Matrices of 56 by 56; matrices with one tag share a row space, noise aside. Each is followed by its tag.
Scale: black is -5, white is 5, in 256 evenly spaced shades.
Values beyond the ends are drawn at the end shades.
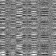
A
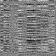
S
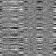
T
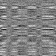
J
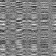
A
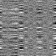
T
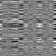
T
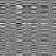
A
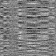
S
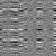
T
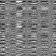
A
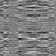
S
